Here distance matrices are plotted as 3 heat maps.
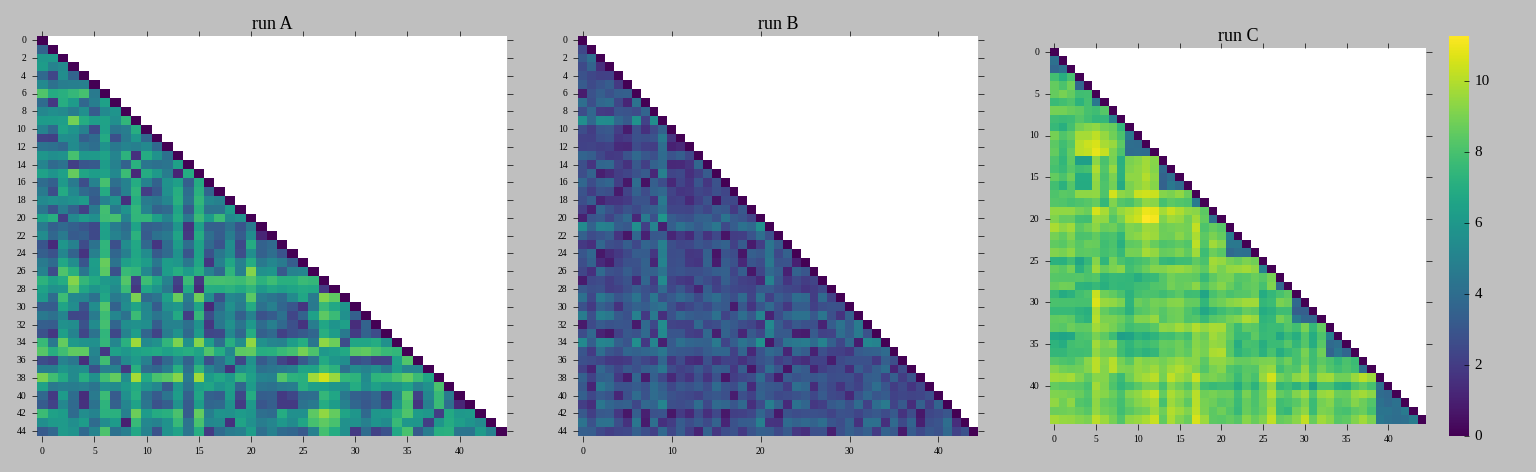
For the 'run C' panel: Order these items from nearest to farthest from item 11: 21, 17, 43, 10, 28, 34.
10, 34, 28, 43, 21, 17
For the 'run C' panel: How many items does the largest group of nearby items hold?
6
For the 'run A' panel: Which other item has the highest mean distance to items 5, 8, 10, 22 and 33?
27
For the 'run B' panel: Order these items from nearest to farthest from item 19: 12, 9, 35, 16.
35, 12, 16, 9
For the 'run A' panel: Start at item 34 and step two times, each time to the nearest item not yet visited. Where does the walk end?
17
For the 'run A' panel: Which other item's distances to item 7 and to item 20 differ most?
26
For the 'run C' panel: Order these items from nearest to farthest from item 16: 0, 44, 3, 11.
3, 0, 44, 11
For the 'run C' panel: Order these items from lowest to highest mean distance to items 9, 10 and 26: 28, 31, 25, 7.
25, 31, 28, 7
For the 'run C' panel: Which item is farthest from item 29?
5
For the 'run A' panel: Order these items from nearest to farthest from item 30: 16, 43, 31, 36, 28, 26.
16, 36, 31, 26, 43, 28
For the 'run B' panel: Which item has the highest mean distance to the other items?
9
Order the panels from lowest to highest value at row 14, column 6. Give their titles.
run B, run A, run C
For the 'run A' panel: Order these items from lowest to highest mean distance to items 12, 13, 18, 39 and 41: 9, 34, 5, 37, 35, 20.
5, 37, 9, 20, 35, 34
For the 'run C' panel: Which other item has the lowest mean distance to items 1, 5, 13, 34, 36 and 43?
35
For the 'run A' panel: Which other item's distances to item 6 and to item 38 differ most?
35
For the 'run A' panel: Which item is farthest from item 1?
38
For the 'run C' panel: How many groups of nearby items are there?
15
